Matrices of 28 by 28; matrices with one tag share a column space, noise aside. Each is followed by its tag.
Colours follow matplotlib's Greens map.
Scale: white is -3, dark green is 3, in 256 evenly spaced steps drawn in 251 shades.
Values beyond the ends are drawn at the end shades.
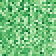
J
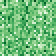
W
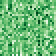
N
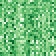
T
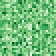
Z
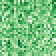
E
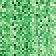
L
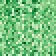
Z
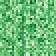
E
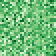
T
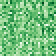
L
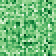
Z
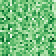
E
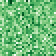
W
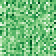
L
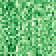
N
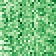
T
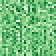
J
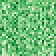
N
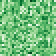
W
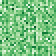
J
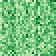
W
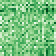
J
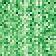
L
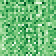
L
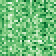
T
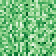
Z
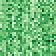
T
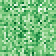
J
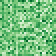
T
